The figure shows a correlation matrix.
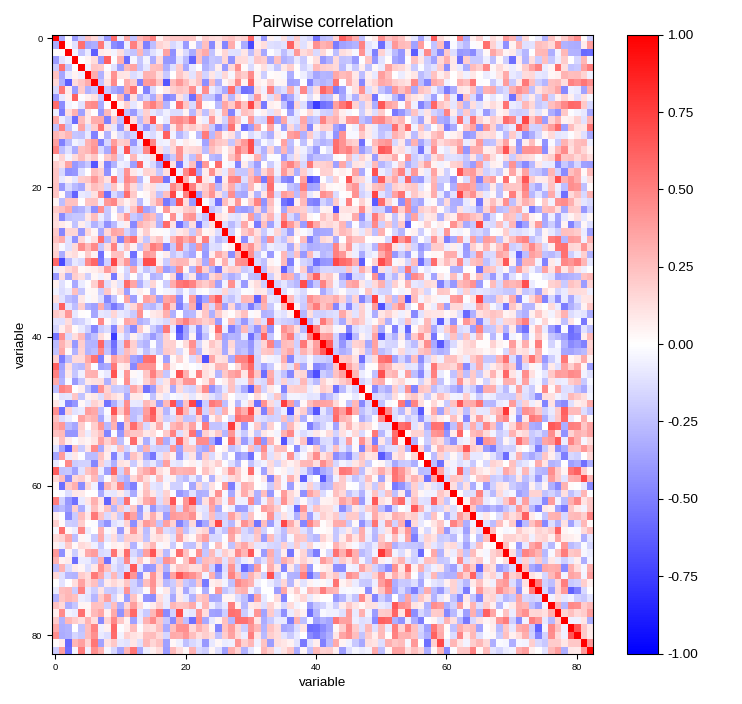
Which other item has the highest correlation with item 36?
1
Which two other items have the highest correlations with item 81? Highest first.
59, 6
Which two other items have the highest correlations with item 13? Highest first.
17, 23
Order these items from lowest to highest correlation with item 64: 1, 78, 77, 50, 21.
78, 1, 50, 77, 21
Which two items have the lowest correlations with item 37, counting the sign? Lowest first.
63, 55
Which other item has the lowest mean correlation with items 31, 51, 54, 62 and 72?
39
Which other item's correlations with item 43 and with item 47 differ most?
30
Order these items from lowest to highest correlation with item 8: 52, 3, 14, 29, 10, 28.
52, 14, 29, 28, 10, 3
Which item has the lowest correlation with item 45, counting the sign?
40
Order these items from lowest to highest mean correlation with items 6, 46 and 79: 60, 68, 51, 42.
42, 68, 60, 51
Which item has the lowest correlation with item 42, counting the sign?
9
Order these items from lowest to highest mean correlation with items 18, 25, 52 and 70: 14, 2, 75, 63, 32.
75, 2, 63, 32, 14
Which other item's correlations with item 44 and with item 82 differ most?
12
